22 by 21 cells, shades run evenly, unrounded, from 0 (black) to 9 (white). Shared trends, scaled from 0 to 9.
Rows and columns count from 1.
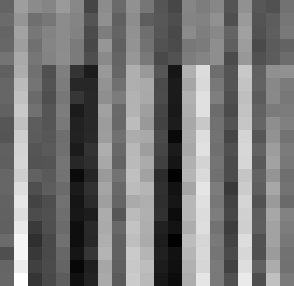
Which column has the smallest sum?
13
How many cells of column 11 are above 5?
17
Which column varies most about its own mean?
6
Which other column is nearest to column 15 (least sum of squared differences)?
18
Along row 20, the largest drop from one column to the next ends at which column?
3
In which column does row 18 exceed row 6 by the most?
2
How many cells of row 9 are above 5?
7
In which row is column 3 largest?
1
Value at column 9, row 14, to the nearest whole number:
4
